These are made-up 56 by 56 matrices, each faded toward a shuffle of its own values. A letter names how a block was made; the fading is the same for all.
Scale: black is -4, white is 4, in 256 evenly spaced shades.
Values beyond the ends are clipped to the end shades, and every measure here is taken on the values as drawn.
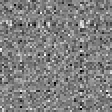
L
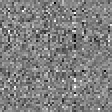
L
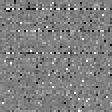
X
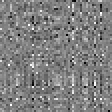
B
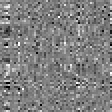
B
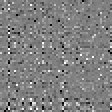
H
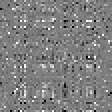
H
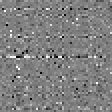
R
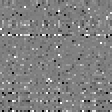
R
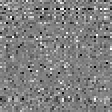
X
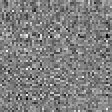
L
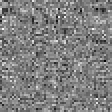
L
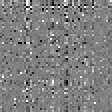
H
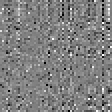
B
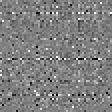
X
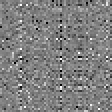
B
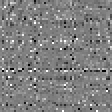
R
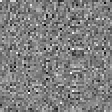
L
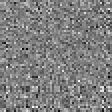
L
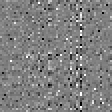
B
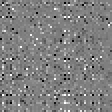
H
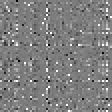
H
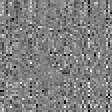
B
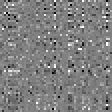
H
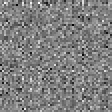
L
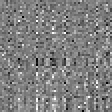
B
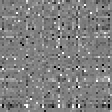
H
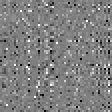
H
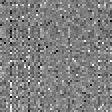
B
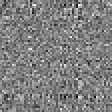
L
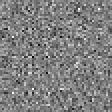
L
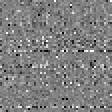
X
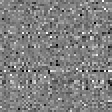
X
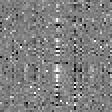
B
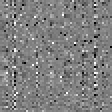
B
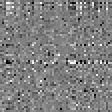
X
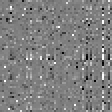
H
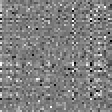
B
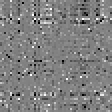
R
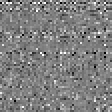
X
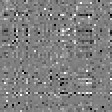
R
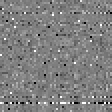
X
